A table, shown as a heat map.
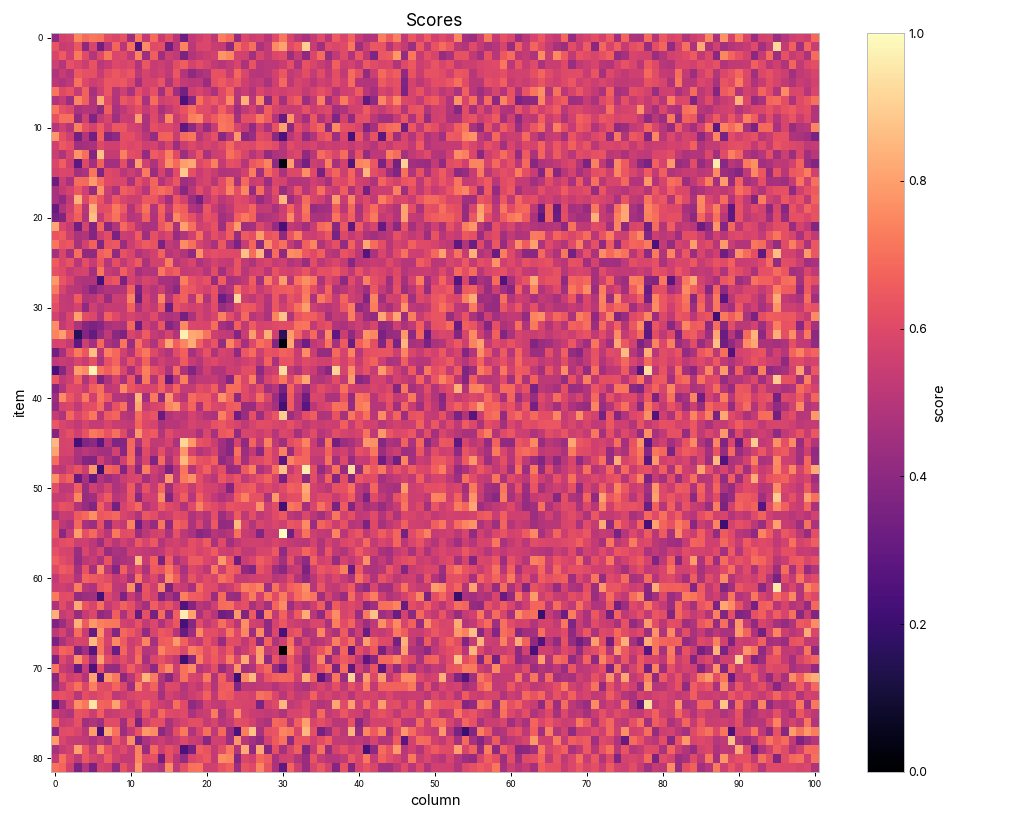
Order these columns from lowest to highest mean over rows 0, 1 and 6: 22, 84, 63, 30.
84, 22, 63, 30
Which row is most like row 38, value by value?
1
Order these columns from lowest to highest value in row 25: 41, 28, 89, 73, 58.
73, 41, 28, 89, 58
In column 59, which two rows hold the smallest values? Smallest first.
27, 62
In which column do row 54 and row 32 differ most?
53
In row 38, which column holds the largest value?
95
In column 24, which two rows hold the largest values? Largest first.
29, 54
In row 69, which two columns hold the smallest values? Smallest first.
17, 41
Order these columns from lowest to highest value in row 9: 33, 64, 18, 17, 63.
33, 63, 17, 64, 18
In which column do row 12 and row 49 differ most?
92
